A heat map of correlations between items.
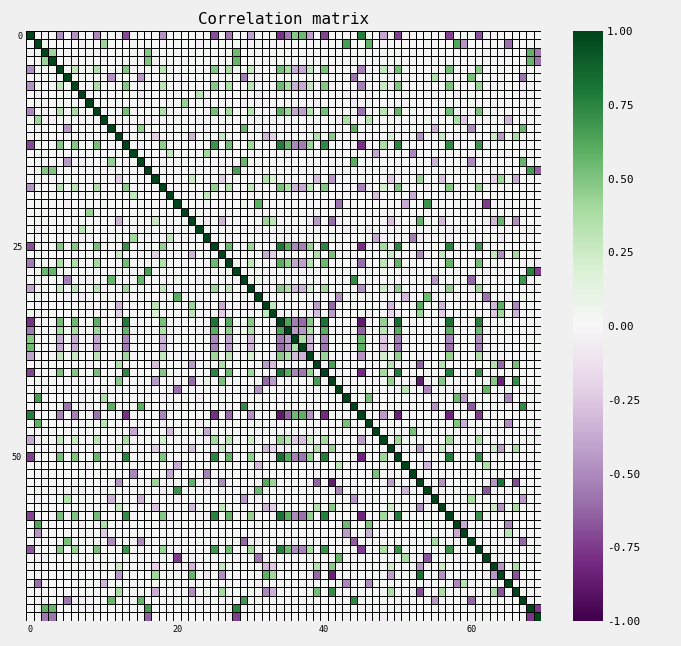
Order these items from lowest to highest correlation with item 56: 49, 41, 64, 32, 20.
64, 32, 20, 49, 41
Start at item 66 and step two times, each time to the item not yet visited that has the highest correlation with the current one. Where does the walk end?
39
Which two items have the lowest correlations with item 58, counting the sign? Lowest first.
65, 59
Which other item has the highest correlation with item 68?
28
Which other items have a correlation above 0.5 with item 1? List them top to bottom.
43, 46, 58
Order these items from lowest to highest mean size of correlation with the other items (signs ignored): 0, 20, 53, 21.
21, 20, 53, 0
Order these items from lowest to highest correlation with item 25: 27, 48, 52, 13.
52, 48, 27, 13
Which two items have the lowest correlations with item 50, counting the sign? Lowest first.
45, 0
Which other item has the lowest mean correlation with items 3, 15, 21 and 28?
69
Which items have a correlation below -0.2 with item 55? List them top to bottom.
11, 15, 29, 44, 67
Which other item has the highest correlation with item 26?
41
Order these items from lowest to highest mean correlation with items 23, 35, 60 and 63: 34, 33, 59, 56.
33, 59, 56, 34
